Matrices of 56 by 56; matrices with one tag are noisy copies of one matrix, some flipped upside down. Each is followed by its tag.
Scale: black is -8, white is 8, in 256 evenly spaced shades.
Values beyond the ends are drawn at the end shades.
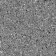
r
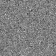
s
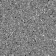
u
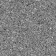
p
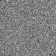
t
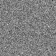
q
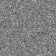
p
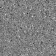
s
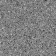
r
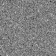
t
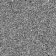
u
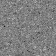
p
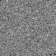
t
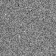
s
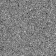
s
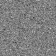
p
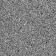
s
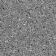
s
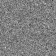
q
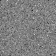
t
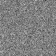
r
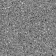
q
